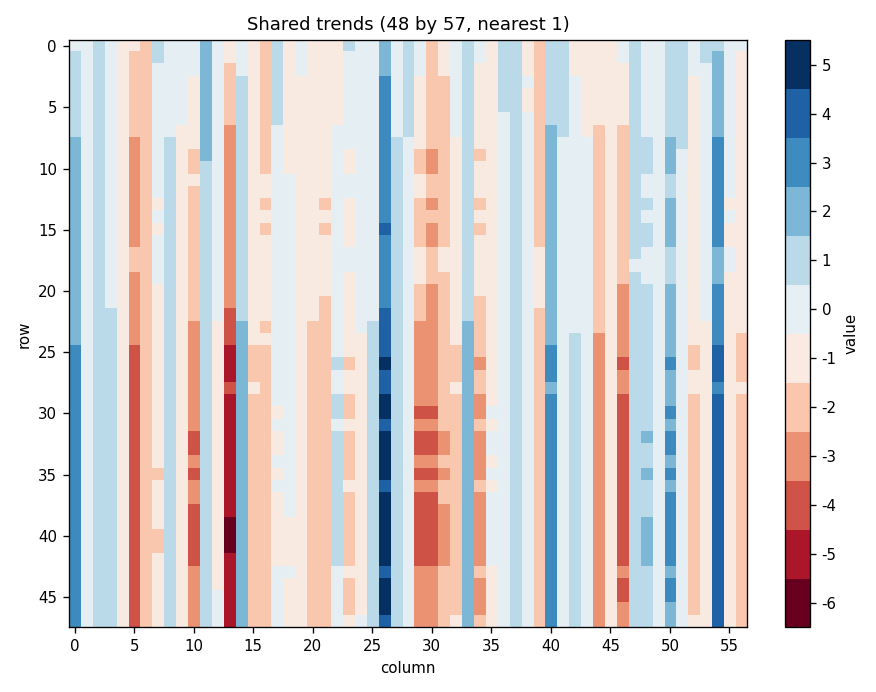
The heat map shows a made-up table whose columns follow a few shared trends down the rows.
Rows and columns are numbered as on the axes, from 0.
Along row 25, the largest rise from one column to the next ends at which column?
14
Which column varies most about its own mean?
13
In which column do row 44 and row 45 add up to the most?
26
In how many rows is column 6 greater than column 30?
33
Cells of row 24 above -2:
43
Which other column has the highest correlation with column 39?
16
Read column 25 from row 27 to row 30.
1 1 1 1
